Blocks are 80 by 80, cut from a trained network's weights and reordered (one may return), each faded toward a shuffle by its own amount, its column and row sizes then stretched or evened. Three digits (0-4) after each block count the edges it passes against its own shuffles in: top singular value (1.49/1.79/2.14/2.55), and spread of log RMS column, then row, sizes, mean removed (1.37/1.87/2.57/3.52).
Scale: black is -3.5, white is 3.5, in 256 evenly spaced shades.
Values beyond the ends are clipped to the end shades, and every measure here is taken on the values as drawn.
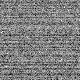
3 1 1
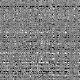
3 3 3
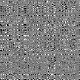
4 3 3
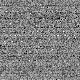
1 0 2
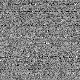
0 0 3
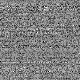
0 0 3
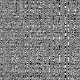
2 4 0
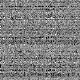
3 3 2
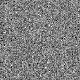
0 1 0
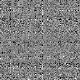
0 3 3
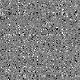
2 2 1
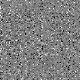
2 2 1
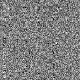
1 2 0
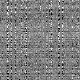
3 4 0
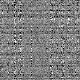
3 4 1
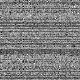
4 2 0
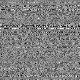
0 0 4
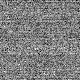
1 0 1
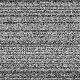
4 0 2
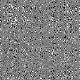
1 3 2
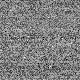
0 0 1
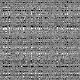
4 3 3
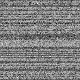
4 1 1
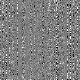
0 4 1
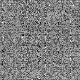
0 3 0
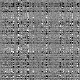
4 4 2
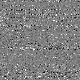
0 0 3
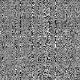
0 4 2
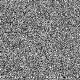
0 0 1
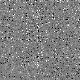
1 2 1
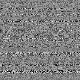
0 0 4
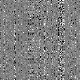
3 4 0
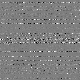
1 0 4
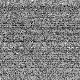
2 1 1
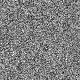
0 0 0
